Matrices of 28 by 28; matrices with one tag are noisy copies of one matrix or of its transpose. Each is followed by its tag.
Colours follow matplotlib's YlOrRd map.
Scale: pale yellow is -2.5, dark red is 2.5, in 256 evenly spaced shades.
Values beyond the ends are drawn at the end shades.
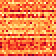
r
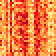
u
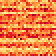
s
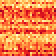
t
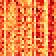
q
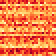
q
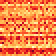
q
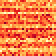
s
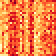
t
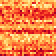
t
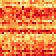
t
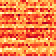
s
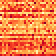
r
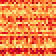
q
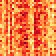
u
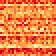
q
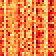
q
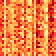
q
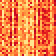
r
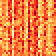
s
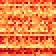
q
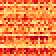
q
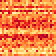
u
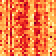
u
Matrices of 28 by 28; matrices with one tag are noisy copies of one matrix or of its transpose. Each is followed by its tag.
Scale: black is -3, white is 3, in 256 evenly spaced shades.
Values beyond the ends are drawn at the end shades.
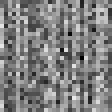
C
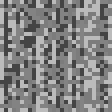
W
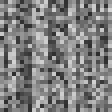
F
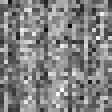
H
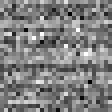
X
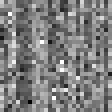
F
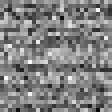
X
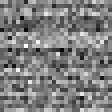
F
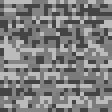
C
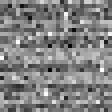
X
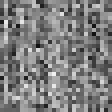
H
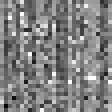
W
